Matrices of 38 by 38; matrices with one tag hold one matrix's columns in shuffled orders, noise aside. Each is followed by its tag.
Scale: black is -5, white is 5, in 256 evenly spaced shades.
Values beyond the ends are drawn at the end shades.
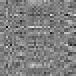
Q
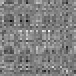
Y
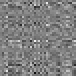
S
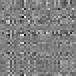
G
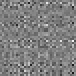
S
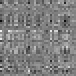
Y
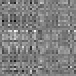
Y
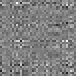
S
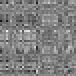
Y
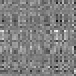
Y
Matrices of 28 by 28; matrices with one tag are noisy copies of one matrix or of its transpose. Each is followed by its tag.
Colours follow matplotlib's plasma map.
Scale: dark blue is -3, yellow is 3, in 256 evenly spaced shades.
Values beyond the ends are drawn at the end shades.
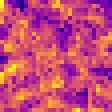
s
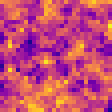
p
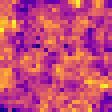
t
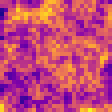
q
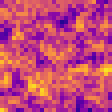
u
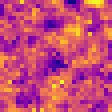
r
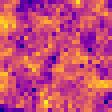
t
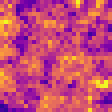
t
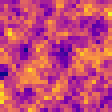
r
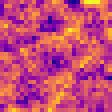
r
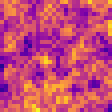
p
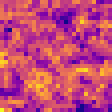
u
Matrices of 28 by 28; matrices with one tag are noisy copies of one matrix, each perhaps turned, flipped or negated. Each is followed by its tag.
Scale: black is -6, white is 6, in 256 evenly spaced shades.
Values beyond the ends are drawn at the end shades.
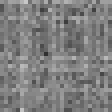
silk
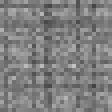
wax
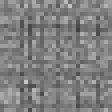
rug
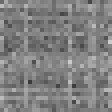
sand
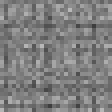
wax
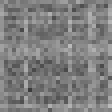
sand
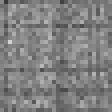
sand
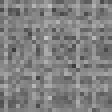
wax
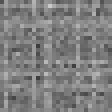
wax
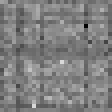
sand
